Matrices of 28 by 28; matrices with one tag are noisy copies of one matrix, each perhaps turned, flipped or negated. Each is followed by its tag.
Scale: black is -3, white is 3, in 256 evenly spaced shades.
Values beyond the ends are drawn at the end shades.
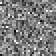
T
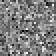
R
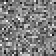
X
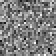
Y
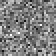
X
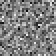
Y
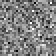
X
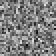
Y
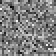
R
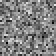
R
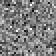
Y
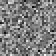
X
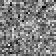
R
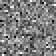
R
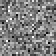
R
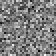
X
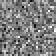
X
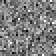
T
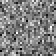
T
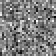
R
